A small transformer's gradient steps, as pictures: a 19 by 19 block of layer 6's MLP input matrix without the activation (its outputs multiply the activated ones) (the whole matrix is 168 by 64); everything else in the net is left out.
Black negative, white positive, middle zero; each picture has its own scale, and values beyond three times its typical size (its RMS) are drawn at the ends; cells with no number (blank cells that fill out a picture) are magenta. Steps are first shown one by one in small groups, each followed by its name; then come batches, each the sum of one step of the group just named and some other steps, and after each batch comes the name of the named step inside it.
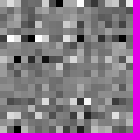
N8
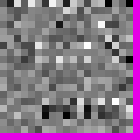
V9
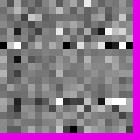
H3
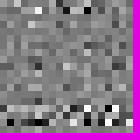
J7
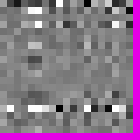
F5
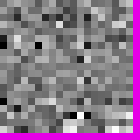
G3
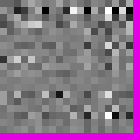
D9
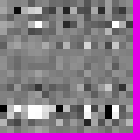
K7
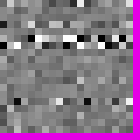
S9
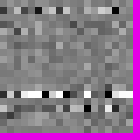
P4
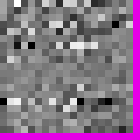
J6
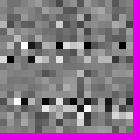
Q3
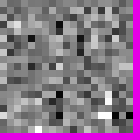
D9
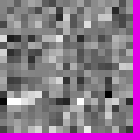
P4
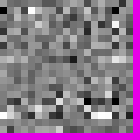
F5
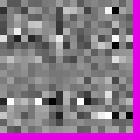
D9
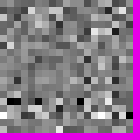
F5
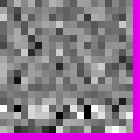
G3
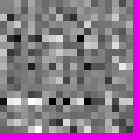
J6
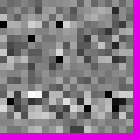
P4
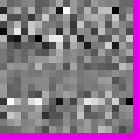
V9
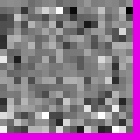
G3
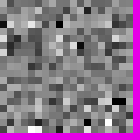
J7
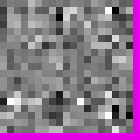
D9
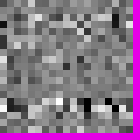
G3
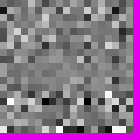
Q3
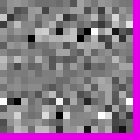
S9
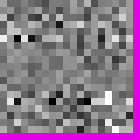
J7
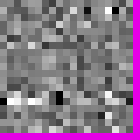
D9
